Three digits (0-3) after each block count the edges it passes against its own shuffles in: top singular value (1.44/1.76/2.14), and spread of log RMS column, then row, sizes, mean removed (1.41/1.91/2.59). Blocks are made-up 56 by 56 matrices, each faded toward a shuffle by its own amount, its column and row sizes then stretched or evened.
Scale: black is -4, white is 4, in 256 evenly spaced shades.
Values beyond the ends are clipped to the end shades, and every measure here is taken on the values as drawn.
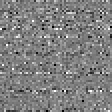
2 0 3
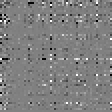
2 3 3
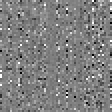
0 3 0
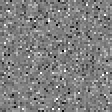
0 0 0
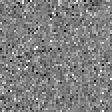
0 0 0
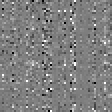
0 3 2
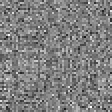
2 1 1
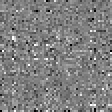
0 2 2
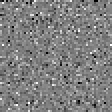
1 1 1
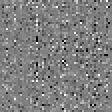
0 2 1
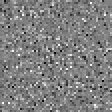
0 0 0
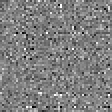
1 1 2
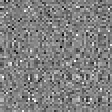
3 0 1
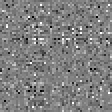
2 1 1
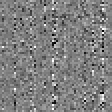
1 3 0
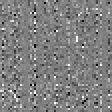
2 3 1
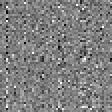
2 2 0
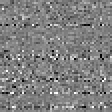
2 1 3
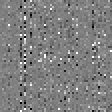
1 3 0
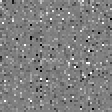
0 1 0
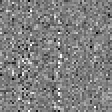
1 2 1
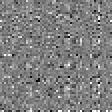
3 2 2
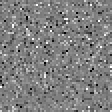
0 1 1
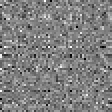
3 1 2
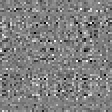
3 0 3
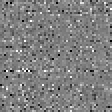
0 2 2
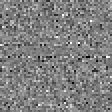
0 0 2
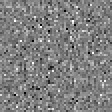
1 1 0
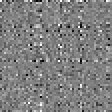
2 2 3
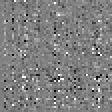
0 2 2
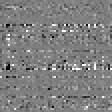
2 1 3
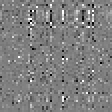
3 2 2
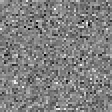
1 0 1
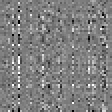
3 3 1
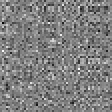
3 2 1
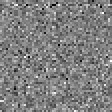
2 0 1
